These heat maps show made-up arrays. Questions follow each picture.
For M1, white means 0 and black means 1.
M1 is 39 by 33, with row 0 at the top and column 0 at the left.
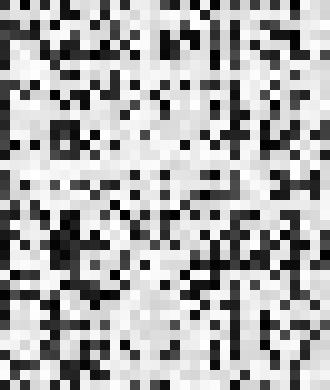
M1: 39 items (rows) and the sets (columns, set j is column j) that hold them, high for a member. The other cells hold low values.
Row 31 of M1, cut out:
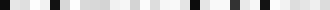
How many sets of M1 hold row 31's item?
5
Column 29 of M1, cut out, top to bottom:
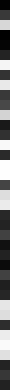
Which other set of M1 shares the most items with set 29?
7
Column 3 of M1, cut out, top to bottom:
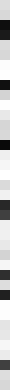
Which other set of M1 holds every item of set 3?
1
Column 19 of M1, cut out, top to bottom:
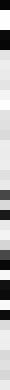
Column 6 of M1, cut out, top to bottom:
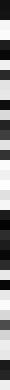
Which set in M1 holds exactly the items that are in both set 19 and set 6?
25
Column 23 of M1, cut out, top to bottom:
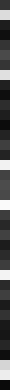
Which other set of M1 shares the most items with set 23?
0
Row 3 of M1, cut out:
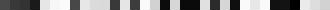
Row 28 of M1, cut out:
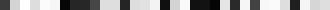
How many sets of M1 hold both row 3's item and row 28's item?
7
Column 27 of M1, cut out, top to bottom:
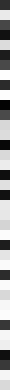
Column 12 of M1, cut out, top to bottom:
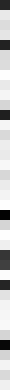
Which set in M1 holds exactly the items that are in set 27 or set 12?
21
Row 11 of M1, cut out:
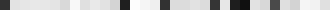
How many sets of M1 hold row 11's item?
7
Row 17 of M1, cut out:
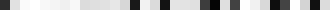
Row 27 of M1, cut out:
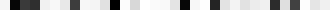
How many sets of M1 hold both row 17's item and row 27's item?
2
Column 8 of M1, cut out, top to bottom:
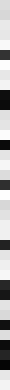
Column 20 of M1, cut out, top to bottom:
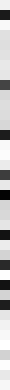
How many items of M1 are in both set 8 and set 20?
1
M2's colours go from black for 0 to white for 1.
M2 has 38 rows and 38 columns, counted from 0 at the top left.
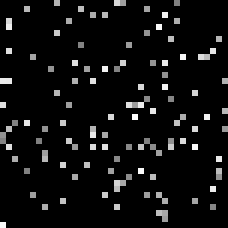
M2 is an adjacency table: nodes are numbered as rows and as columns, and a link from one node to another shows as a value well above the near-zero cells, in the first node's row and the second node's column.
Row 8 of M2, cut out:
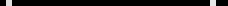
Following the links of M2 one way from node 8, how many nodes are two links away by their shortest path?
5
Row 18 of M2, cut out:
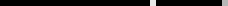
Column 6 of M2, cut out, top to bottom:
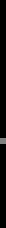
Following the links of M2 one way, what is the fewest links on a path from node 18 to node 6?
6
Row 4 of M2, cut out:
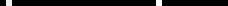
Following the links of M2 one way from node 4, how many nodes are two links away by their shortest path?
6
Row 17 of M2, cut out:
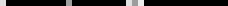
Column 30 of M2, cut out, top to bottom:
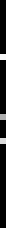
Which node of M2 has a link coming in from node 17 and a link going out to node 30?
node 23
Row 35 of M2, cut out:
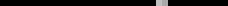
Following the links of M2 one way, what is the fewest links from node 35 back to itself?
4
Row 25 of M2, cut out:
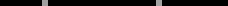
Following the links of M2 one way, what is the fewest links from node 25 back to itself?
4
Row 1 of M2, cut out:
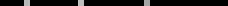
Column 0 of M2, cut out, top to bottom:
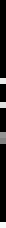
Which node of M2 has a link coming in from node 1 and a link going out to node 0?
node 13
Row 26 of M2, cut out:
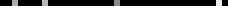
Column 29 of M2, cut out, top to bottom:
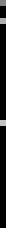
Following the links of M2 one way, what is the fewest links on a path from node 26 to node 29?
4
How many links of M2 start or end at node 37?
4
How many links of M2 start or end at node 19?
10
